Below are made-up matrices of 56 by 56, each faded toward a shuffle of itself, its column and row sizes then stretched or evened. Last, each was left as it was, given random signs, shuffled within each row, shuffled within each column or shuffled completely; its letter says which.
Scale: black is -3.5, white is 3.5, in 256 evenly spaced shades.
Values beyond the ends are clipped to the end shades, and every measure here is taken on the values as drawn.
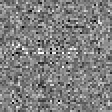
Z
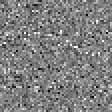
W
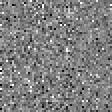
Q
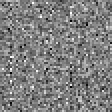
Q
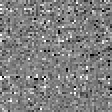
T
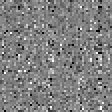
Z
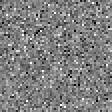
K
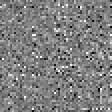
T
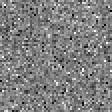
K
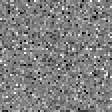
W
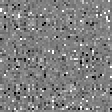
Z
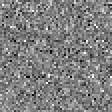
W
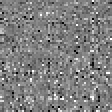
Z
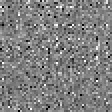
T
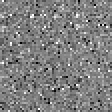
W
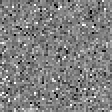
K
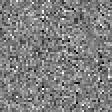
Q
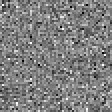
Q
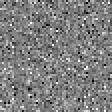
Q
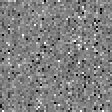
Q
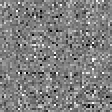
Z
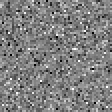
K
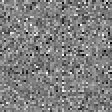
T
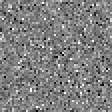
K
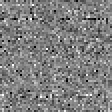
W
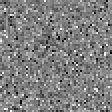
K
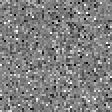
Q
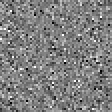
Q
